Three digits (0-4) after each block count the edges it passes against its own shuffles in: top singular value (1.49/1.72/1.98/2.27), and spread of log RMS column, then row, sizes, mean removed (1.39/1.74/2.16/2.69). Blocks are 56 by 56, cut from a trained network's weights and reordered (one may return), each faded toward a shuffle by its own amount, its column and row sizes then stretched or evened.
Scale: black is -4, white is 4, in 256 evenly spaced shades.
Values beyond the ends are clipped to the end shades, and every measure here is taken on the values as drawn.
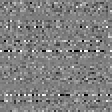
3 0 4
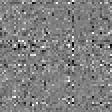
2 3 3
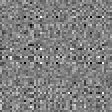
4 2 3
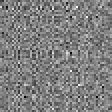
4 3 1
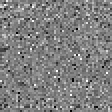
2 1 0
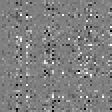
0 4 3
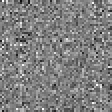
2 3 1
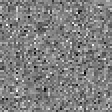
0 1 0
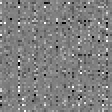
0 4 2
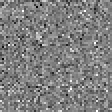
1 1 0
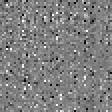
0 3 0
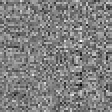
3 2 0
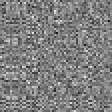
4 2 1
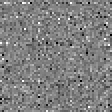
0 1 2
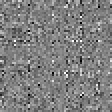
2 4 2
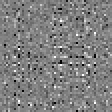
3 4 1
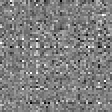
3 2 3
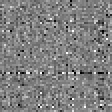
2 1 2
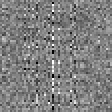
4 3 0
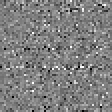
0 1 2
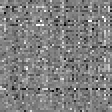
3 1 3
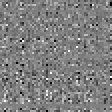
1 4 4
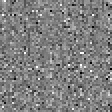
0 2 1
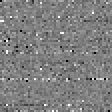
0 0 3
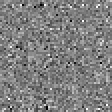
0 1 2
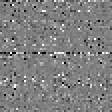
2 2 3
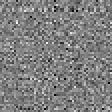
3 0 1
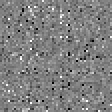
0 2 1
